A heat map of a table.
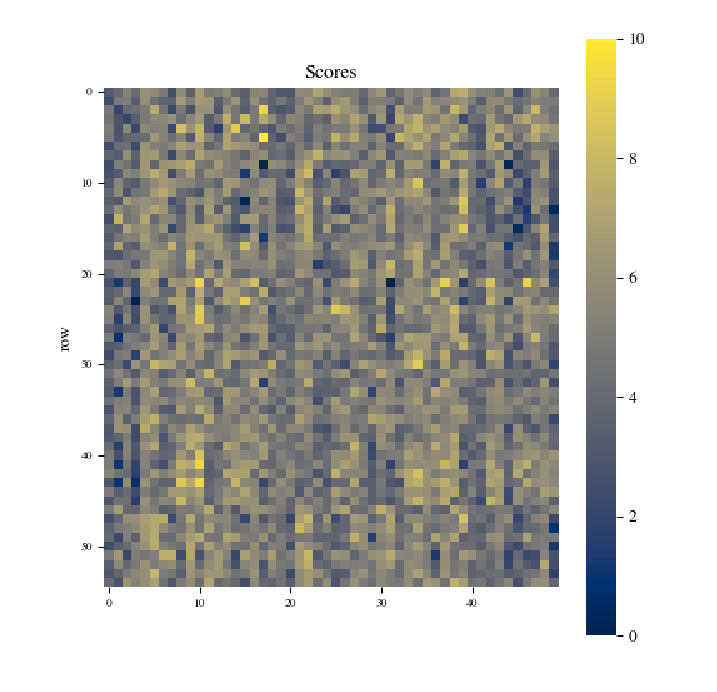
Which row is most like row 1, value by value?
35
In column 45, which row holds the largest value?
42
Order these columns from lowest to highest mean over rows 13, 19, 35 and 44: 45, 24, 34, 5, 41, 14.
41, 24, 45, 14, 5, 34
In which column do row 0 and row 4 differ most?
14
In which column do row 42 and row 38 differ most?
34
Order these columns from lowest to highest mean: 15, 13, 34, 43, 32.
32, 15, 43, 13, 34
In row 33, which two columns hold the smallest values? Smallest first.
1, 29
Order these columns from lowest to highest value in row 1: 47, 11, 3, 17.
3, 17, 47, 11
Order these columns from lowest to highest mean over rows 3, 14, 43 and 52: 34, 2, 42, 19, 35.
2, 19, 42, 35, 34
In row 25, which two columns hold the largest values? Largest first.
10, 38
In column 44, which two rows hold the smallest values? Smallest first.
8, 17
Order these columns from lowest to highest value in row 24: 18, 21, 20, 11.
18, 21, 20, 11
